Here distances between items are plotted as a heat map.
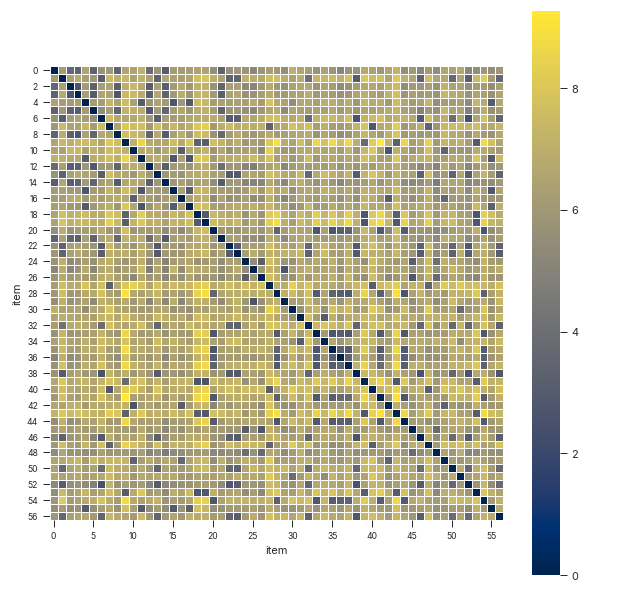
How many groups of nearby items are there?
11
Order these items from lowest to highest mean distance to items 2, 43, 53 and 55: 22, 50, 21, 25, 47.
21, 25, 22, 50, 47
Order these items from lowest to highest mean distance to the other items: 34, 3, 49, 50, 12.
12, 3, 50, 49, 34
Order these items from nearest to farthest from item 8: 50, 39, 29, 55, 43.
55, 29, 50, 39, 43
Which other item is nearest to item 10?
42
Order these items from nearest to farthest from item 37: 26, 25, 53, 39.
25, 26, 53, 39
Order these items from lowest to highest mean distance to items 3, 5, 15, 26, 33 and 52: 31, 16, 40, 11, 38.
38, 11, 16, 31, 40
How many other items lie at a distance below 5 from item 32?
10
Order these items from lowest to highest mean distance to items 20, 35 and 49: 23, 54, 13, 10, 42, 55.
54, 42, 10, 55, 23, 13
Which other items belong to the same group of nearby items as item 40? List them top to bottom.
7, 27, 47
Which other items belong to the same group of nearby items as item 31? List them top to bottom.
34
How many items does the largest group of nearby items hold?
11
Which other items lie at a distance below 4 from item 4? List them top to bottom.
11, 15, 17, 55
